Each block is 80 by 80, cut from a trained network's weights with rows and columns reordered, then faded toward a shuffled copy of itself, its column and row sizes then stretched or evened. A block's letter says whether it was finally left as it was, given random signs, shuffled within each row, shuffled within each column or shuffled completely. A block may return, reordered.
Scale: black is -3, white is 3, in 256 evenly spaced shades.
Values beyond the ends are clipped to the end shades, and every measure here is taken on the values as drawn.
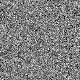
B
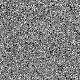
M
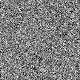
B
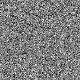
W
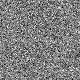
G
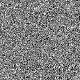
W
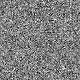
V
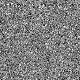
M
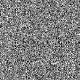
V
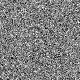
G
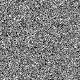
B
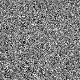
W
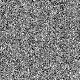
B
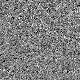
M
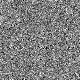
M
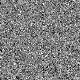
W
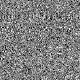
V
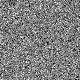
G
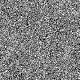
B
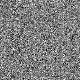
W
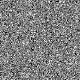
W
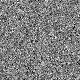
G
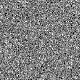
V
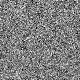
G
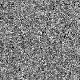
V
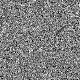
M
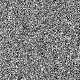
B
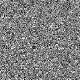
V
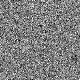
B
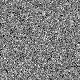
G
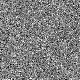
G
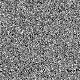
M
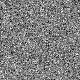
G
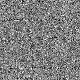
M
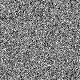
G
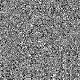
V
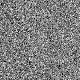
B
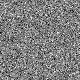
G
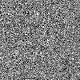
W
